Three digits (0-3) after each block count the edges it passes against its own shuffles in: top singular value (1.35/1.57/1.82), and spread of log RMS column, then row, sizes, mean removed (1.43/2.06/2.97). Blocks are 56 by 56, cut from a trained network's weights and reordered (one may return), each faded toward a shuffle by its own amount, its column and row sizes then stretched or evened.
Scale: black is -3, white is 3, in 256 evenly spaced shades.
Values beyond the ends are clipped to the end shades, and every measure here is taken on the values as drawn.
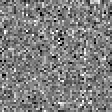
0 1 0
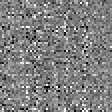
1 2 2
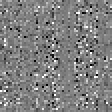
0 3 1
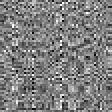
3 2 1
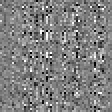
3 3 1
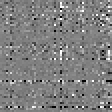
2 2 3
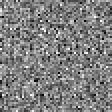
2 0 1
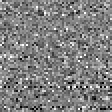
0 0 2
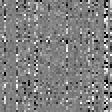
1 3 1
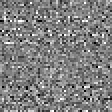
1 0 2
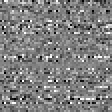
2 1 3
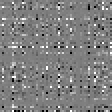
1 3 3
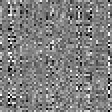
3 3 0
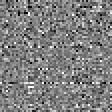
1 1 2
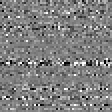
2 0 3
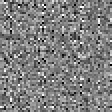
1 2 0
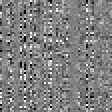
3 3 1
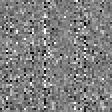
1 2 1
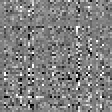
0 3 2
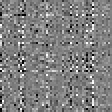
3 3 2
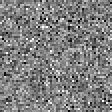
0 0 1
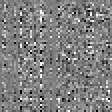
1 3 2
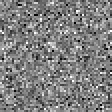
0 0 1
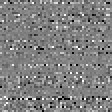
1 0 3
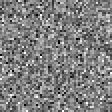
2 1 0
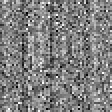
2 1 0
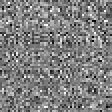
3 1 2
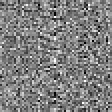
3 2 0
